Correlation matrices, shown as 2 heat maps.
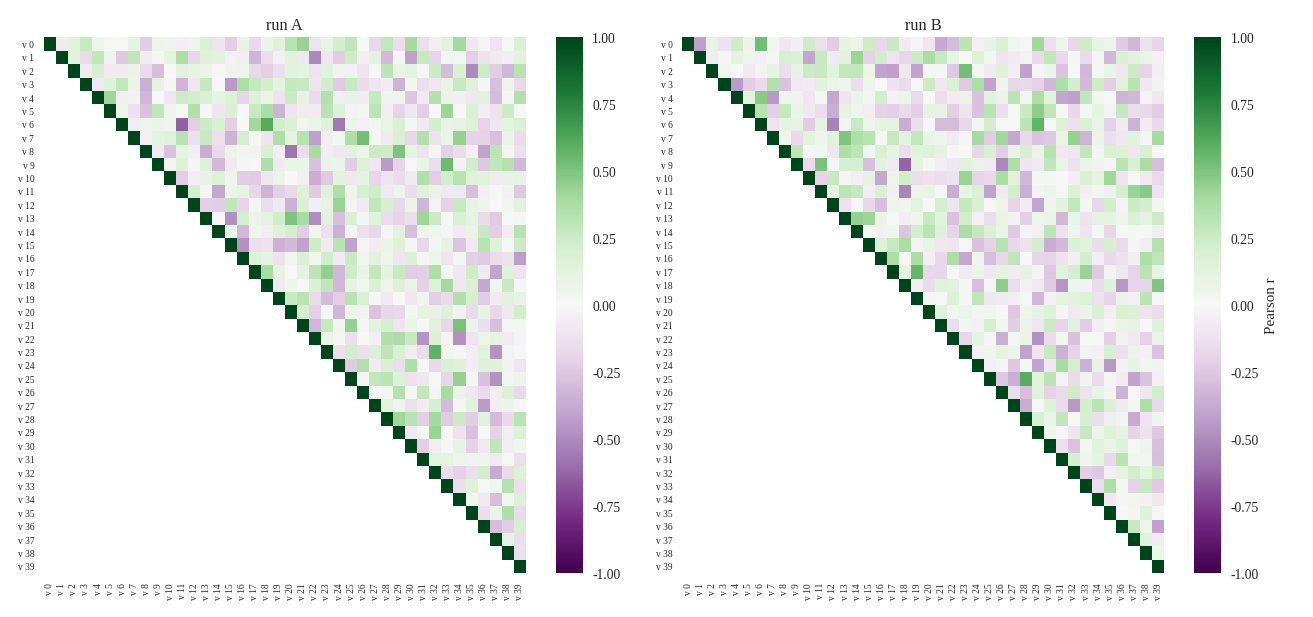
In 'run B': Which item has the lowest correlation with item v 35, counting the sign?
v 24
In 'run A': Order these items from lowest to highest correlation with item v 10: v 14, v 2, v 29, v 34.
v 29, v 2, v 14, v 34
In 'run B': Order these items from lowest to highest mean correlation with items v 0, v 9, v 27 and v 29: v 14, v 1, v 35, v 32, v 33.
v 32, v 1, v 14, v 35, v 33
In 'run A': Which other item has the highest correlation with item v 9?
v 33
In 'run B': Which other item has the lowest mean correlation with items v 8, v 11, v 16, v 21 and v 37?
v 0
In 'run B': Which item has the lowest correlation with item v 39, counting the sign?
v 36
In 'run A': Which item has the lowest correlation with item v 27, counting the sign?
v 36
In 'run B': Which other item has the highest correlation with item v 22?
v 16
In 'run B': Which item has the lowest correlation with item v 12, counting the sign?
v 6
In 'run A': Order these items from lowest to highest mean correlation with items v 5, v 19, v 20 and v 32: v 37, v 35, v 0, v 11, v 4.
v 37, v 11, v 35, v 0, v 4
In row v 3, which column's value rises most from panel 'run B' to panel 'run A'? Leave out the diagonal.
v 25
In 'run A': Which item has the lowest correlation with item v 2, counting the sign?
v 35
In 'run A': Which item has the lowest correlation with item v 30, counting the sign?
v 1
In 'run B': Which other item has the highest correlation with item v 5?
v 29
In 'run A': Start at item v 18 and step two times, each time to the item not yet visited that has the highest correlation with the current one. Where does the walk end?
v 17
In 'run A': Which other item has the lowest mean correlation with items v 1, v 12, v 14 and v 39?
v 16
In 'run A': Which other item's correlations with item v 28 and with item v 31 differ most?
v 22
